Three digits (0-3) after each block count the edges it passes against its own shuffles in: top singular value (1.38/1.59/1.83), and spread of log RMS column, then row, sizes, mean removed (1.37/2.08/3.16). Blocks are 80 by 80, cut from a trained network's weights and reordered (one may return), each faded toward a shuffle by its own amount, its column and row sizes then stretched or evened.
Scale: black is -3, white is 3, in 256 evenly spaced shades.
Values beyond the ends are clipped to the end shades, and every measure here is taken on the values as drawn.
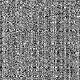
3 0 2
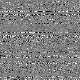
0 0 3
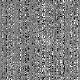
2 3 1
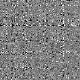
1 2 2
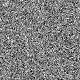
1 0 0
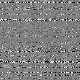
2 0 3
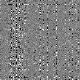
2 3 2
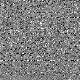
1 0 2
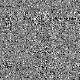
1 1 2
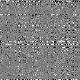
1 2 3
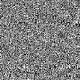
2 1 1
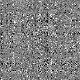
0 2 2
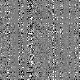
0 3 2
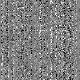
1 3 1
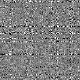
3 2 2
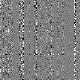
3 3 1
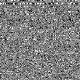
2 0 2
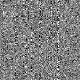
2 2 0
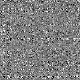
1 2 2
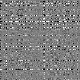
3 2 3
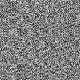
3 0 1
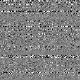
1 1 3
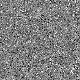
0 1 0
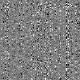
0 3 1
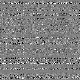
0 1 3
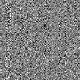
3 2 0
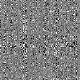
2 3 2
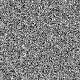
2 0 0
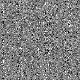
1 2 0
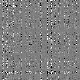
1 3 2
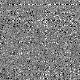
1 1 2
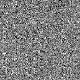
2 1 1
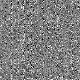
1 2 0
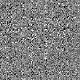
1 2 1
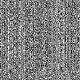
3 2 0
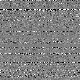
2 0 3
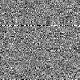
3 0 2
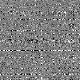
3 1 3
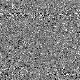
0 1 2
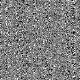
0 2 0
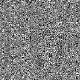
1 2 1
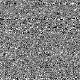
1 0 2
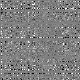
2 2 3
